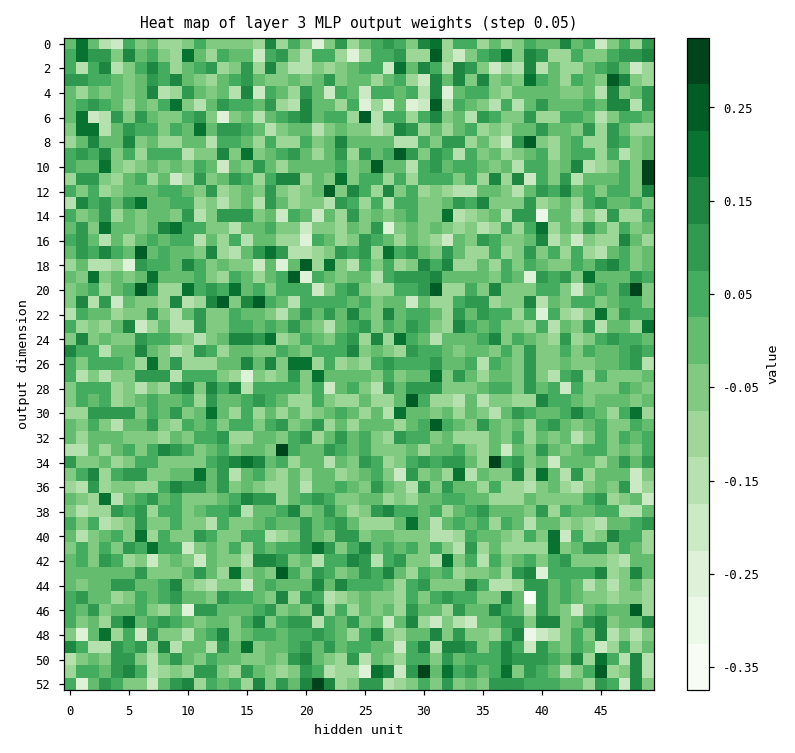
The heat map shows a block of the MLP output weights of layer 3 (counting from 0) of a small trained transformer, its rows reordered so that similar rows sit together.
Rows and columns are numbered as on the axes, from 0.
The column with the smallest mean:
4
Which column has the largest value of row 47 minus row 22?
40
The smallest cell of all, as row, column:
45, 39
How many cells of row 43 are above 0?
20
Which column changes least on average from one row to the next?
42
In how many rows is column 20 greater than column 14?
24
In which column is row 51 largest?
30
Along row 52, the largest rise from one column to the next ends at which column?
48
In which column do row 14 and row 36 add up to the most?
32
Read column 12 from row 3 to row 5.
-0.1 -0.05 0
